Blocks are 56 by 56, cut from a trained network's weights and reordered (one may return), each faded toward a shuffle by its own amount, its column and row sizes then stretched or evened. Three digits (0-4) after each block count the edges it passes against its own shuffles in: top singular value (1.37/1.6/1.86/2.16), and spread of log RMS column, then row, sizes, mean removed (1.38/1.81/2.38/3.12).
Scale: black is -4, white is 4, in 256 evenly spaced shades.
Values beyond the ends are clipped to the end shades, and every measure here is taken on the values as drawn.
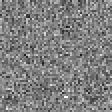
2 1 1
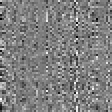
4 4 0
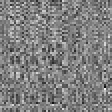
4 3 0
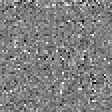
0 2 2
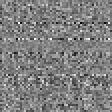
2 0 4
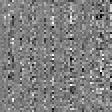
2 4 1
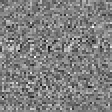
2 0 3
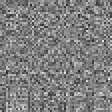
4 1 2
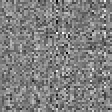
0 3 1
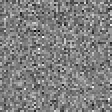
0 3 1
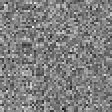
3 2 0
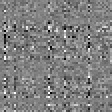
1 3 3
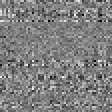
3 1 4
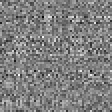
3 0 3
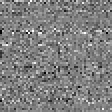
1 0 3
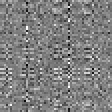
4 3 1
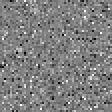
0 1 0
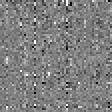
2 3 2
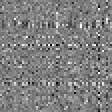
4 2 2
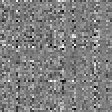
0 4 3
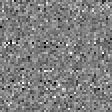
0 1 2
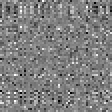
4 3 2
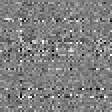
1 2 4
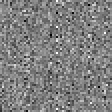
1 3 0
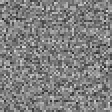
1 0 1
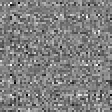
0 2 4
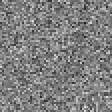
1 0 0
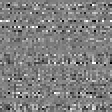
3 1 4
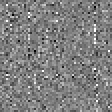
2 2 1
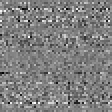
0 1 4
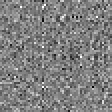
3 1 2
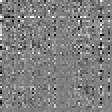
2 4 3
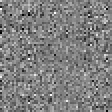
1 3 1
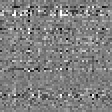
2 1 4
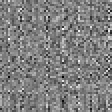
3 3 1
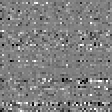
1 1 4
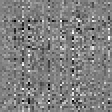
0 4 3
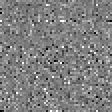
0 1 2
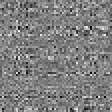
3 2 3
